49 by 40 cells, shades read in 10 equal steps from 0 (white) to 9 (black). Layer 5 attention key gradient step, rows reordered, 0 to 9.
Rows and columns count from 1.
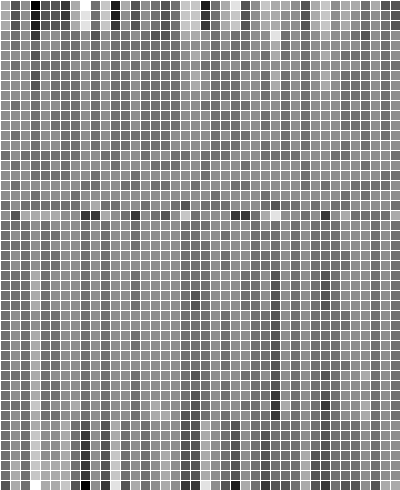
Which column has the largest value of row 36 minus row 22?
28
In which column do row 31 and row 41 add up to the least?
4
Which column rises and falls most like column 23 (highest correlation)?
27
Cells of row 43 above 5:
6
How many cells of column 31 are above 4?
19
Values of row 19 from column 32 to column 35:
4 5 4 4
